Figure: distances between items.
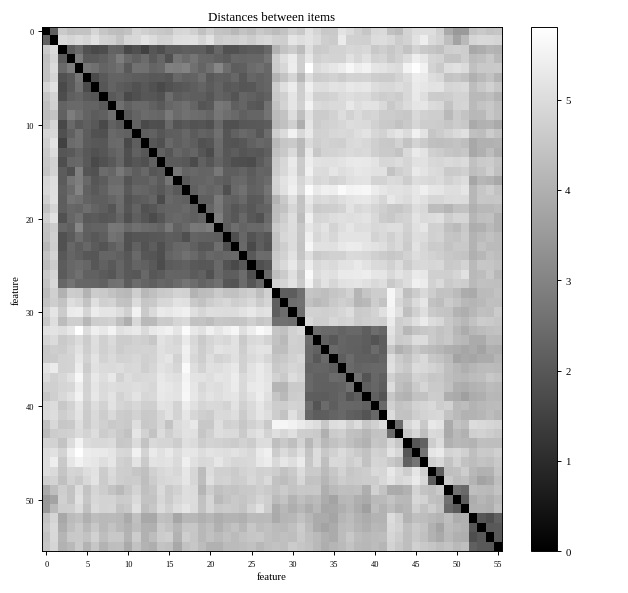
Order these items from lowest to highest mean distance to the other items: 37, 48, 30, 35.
35, 37, 48, 30
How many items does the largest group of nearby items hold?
26
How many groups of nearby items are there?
9
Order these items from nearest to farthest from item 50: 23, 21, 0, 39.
0, 39, 21, 23
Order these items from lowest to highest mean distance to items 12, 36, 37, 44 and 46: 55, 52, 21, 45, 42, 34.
34, 45, 52, 55, 21, 42
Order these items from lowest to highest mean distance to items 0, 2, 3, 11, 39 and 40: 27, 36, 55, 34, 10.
10, 27, 34, 36, 55
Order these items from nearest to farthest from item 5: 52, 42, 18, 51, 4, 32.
18, 4, 52, 51, 42, 32
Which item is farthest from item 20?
32
